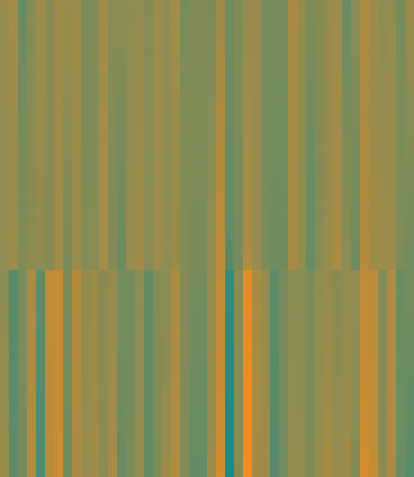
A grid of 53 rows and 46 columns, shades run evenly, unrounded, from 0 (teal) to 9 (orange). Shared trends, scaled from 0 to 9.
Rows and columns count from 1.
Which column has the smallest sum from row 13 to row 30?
26
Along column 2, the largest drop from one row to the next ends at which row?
31
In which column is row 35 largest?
28
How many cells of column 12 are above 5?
30
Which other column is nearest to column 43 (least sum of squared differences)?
34
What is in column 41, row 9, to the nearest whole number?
6
